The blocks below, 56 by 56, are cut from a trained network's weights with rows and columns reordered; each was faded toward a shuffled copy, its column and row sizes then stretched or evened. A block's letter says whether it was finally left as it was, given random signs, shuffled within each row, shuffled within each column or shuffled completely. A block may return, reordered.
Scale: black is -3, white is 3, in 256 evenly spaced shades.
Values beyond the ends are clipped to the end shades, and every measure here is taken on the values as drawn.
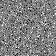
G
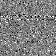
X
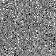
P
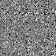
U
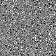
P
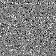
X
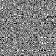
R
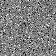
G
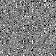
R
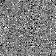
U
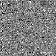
R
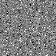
P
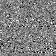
X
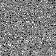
X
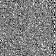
P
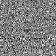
R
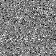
X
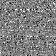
X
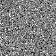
P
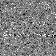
X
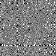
R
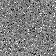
G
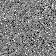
G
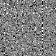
P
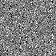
P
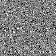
U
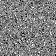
G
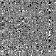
R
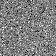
G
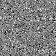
X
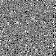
U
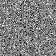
P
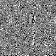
R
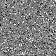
G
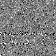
U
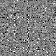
R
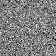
G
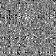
R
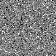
G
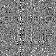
R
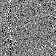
P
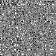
U
